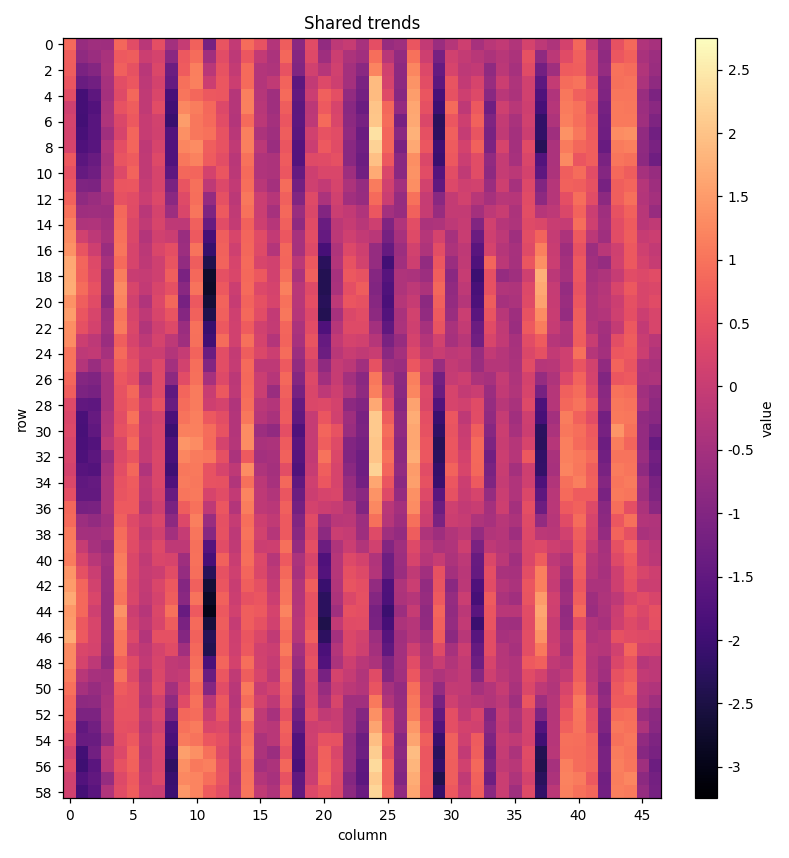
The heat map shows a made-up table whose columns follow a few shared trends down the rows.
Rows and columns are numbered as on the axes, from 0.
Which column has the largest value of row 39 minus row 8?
37
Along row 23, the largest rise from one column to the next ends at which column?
12
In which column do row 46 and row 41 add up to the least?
11
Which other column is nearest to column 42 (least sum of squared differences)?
26
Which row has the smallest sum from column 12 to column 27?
46
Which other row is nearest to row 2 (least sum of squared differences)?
27
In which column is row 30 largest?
24
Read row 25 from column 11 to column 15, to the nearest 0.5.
-1 0.5 0 1 0
